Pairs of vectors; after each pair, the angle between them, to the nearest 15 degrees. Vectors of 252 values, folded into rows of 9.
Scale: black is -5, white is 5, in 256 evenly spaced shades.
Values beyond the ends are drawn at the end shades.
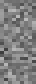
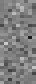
105 degrees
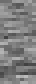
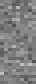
120 degrees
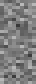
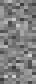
165 degrees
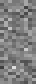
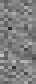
150 degrees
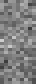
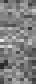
30 degrees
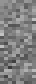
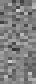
105 degrees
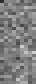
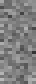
135 degrees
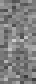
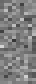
120 degrees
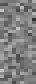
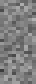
135 degrees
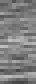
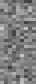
105 degrees
